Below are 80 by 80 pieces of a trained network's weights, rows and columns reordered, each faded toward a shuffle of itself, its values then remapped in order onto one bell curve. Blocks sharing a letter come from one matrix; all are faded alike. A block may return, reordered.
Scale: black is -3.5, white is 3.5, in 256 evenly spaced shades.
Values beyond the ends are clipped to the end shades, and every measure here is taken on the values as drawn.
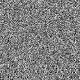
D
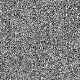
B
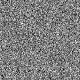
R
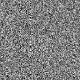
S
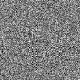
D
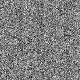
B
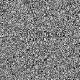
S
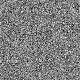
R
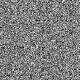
B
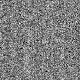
B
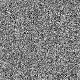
R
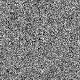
B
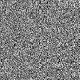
S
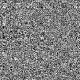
D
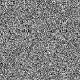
D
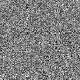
D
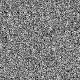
R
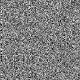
S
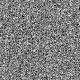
R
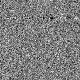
R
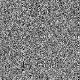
S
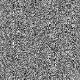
S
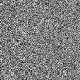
D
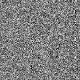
S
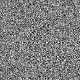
B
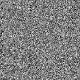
S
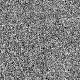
R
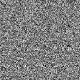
D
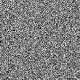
D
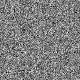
B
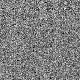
B
